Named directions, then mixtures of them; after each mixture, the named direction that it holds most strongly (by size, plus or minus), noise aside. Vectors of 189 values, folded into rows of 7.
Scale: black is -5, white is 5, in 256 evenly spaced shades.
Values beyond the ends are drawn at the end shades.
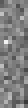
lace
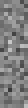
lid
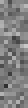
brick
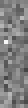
lace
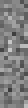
lid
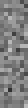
lid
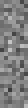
lid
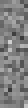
lid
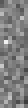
lace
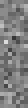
brick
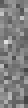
lace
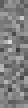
lid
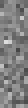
lace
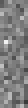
lace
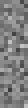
lid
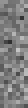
lid
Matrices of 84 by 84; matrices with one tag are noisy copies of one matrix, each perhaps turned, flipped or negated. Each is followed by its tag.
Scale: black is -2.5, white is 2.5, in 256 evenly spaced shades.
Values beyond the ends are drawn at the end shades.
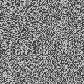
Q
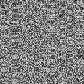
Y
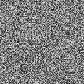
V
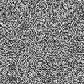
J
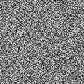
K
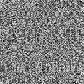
Y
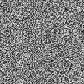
Q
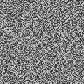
K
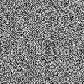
Q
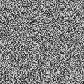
K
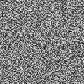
K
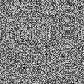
V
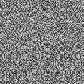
K
